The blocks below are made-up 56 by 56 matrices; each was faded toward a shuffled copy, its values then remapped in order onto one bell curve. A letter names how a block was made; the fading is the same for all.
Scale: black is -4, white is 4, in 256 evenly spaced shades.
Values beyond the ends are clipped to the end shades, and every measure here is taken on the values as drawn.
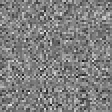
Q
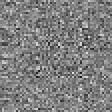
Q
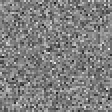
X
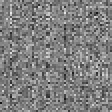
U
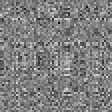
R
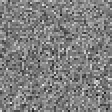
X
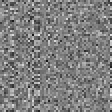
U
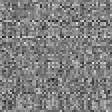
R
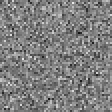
X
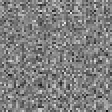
Q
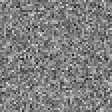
X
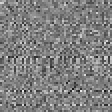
R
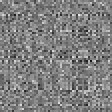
R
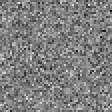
X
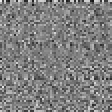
R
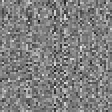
U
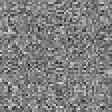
Q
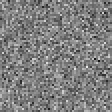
X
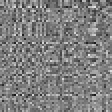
R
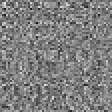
Q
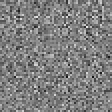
Q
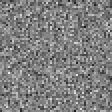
X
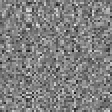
Q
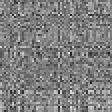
R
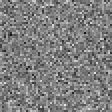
X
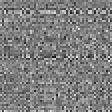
R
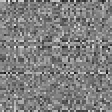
R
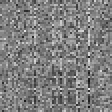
U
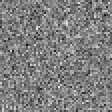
X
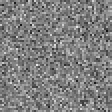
X
